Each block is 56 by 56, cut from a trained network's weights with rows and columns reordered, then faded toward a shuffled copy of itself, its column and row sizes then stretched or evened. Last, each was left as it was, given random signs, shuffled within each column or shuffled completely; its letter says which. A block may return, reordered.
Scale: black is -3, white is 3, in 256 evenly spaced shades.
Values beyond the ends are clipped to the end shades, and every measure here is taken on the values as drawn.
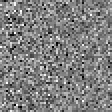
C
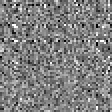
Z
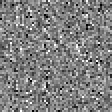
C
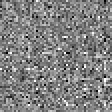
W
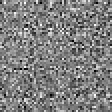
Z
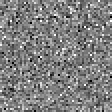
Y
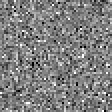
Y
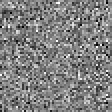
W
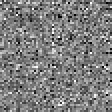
W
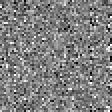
C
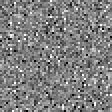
Y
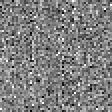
C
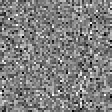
C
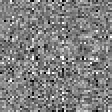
Z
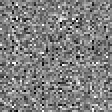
Z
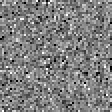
Y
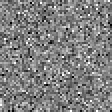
Y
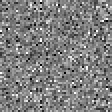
C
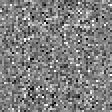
C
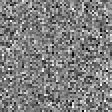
C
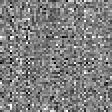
Z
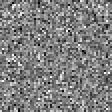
C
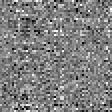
Z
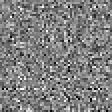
Z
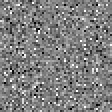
C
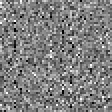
C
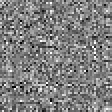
Z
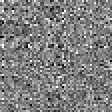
Z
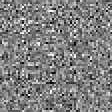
Z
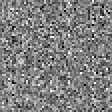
C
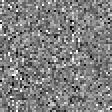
C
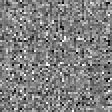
W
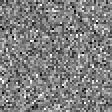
Y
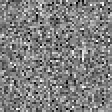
C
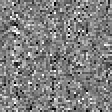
C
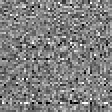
Z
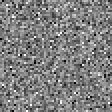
Y
